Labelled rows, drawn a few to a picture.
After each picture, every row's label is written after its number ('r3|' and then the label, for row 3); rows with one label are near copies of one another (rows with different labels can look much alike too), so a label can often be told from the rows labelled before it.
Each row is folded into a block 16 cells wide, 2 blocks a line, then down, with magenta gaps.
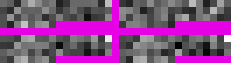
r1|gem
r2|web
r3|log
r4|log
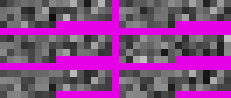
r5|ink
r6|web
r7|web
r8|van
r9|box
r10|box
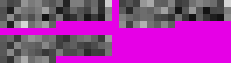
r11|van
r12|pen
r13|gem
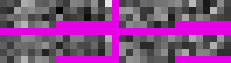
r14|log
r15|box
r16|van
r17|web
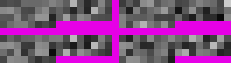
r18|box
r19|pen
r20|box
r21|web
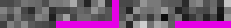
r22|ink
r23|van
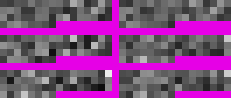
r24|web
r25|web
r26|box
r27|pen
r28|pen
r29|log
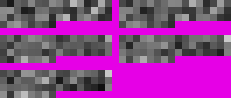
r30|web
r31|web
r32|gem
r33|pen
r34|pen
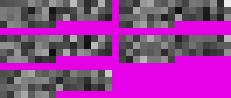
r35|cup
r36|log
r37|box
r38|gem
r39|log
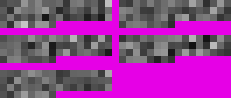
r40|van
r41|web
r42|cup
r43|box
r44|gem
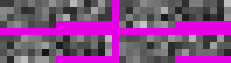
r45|web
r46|van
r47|van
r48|cup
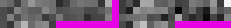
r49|gem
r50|log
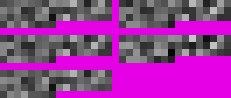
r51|ink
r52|web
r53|web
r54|box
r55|ink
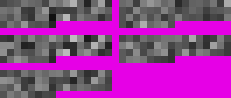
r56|ink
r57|gem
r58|web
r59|box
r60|box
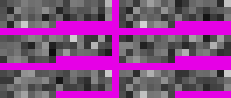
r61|van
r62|gem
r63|cup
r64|web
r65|log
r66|gem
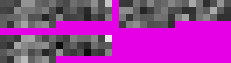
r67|log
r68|web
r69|log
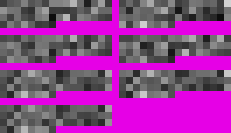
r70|ink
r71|pen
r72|box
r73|ink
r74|gem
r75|gem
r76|gem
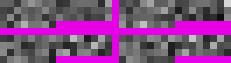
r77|gem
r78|pen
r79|web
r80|cup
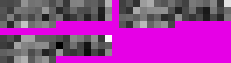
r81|van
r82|log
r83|log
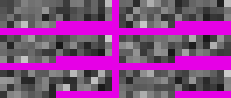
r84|van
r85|gem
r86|pen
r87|box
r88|web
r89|pen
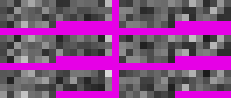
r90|gem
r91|web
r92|gem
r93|web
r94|pen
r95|ink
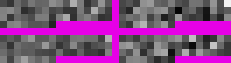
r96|web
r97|log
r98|pen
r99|box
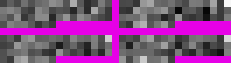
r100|box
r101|log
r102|log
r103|pen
